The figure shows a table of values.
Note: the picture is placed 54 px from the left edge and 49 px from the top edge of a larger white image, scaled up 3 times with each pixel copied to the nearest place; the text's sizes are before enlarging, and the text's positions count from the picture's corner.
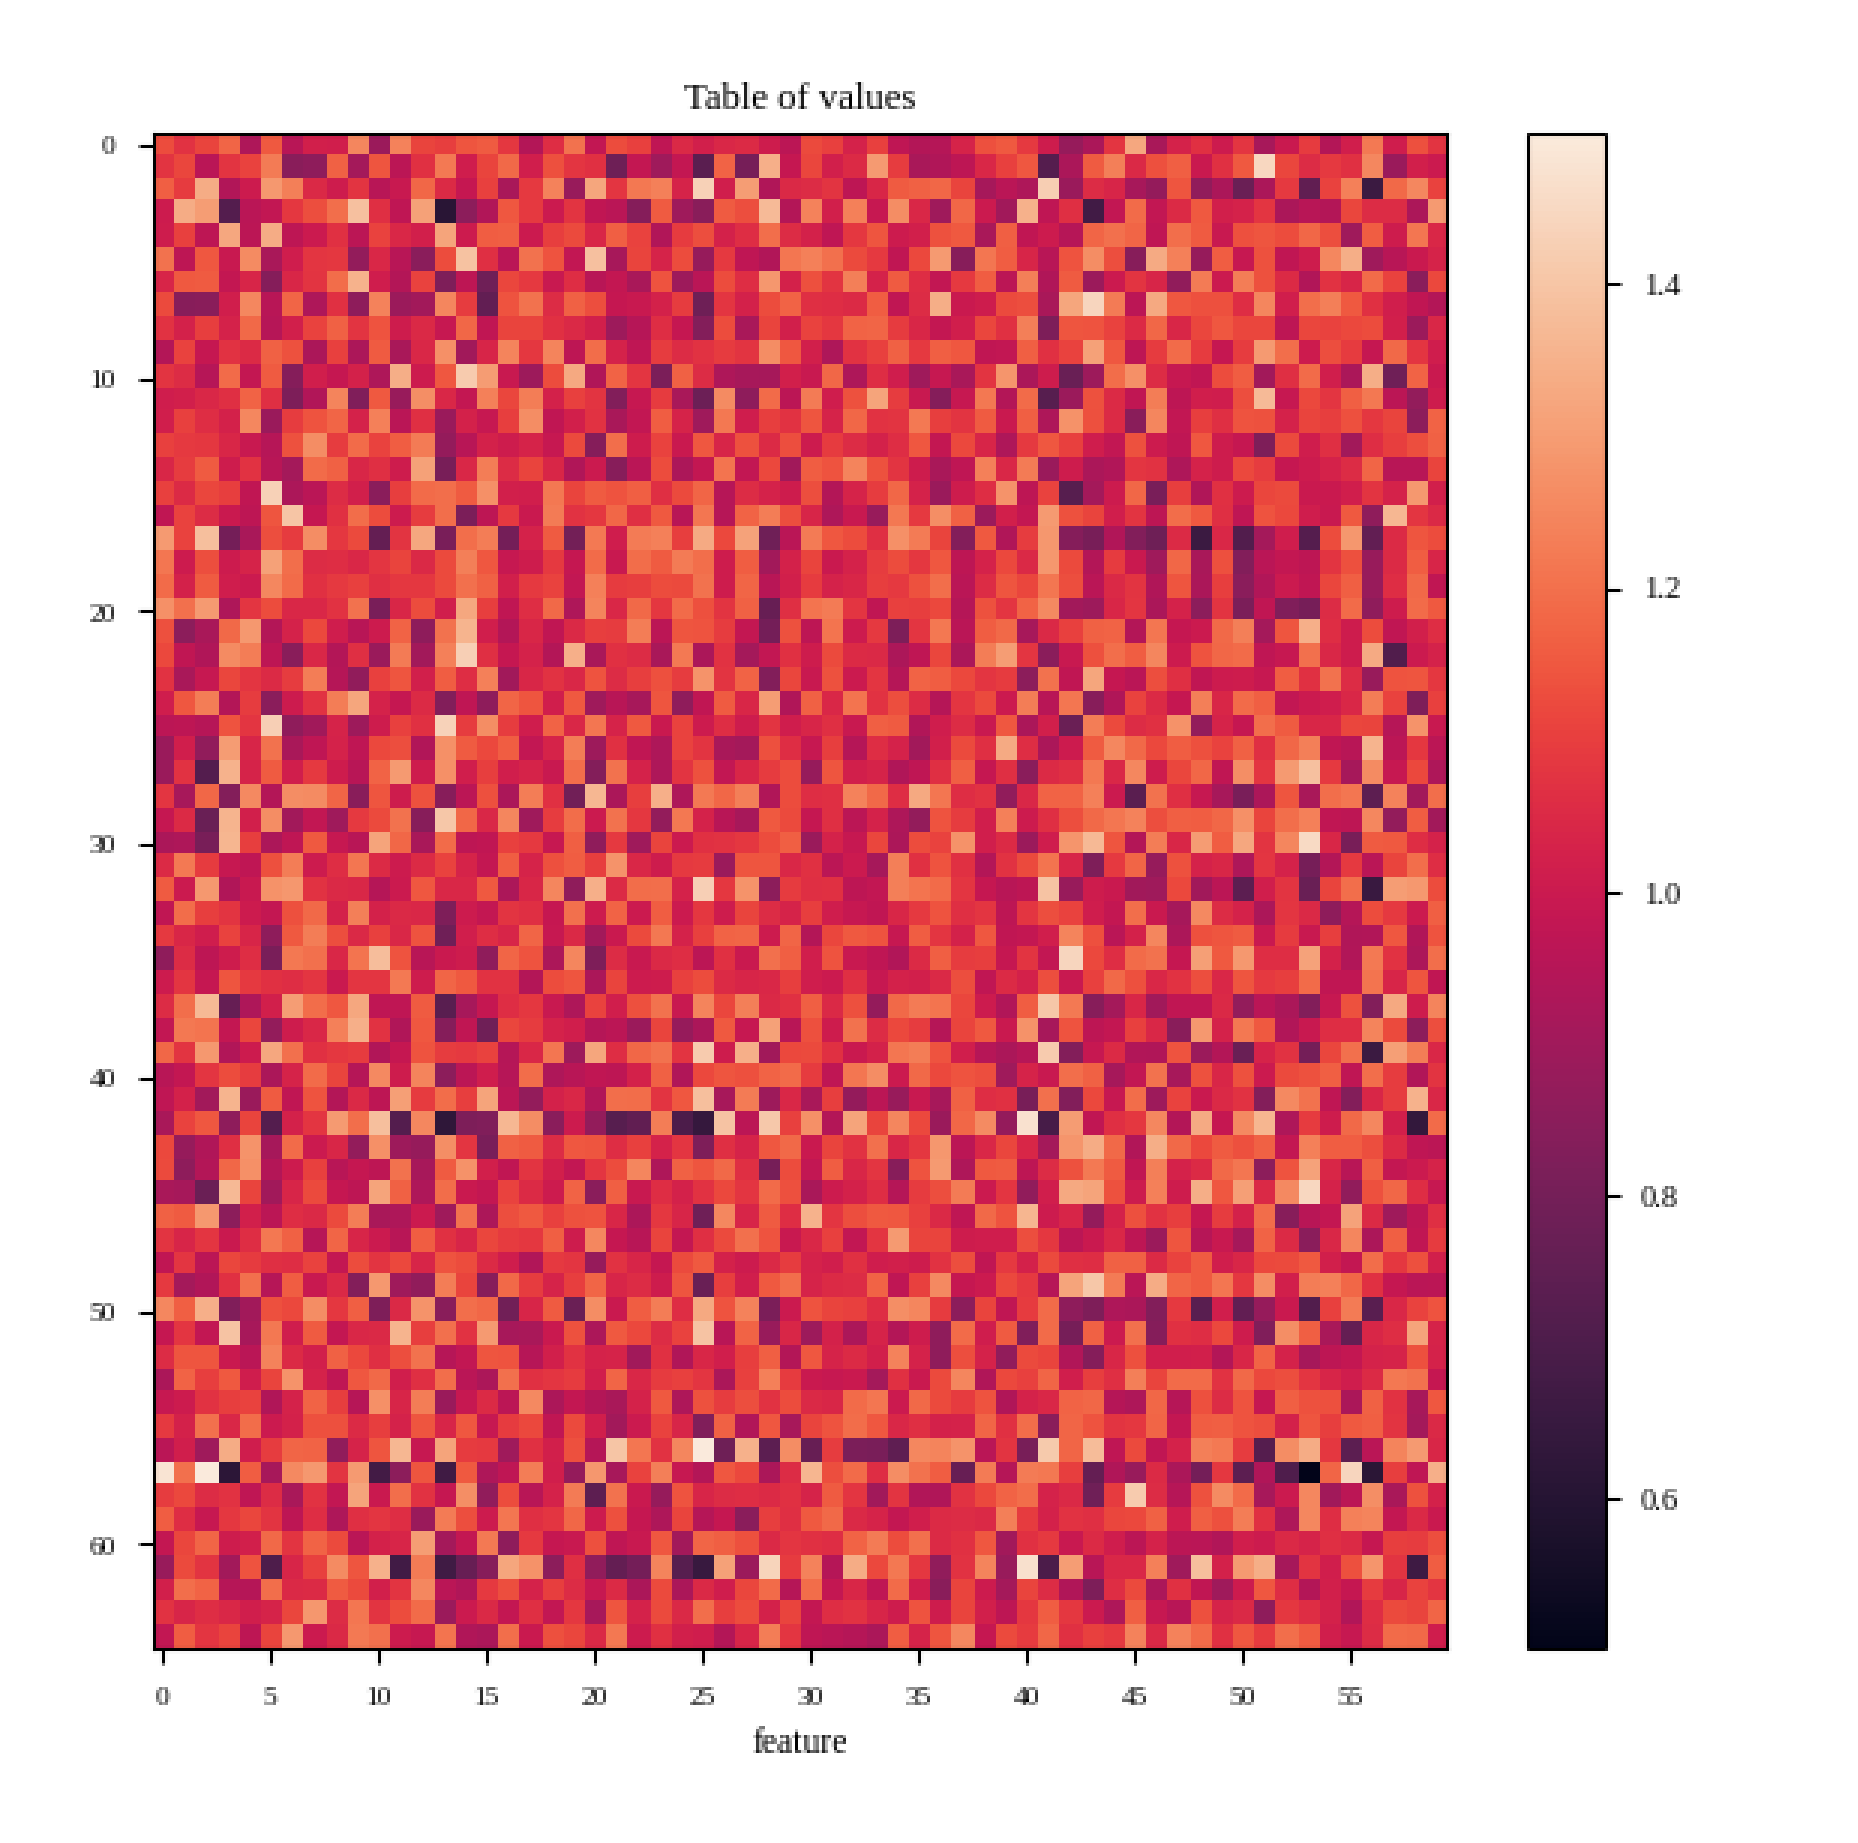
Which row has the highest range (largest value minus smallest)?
57
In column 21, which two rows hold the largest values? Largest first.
56, 31
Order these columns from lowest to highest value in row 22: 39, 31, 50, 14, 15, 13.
15, 31, 50, 13, 39, 14
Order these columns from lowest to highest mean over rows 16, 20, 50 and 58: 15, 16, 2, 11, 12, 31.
16, 15, 11, 31, 12, 2
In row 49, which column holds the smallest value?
25
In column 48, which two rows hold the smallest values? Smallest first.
17, 50
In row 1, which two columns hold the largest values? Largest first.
51, 28
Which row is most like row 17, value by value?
50
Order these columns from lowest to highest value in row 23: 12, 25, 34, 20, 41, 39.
34, 12, 39, 20, 41, 25
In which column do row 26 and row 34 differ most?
13
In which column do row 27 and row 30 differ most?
45
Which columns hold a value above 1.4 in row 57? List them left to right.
0, 2, 55
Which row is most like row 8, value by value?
55
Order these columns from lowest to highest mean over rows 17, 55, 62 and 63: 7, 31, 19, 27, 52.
19, 52, 31, 27, 7
